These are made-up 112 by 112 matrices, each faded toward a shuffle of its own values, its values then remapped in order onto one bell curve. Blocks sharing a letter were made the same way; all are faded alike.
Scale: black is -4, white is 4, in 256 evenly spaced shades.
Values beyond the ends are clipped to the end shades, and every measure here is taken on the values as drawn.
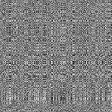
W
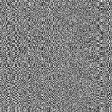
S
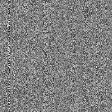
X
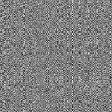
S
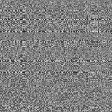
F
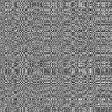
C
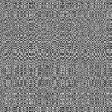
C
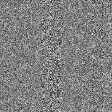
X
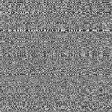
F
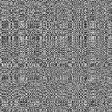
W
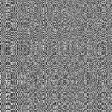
S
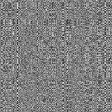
S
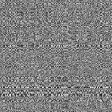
F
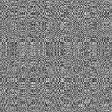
W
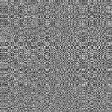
W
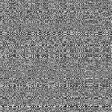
F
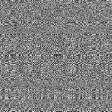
F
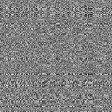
F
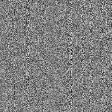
X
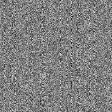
X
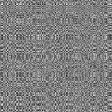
C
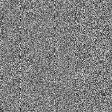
X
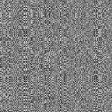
S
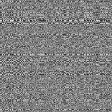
F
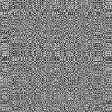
W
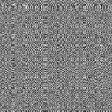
W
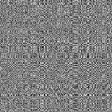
W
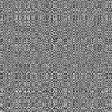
C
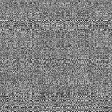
F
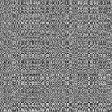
C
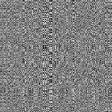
S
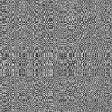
W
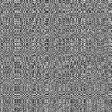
C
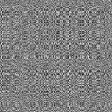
W
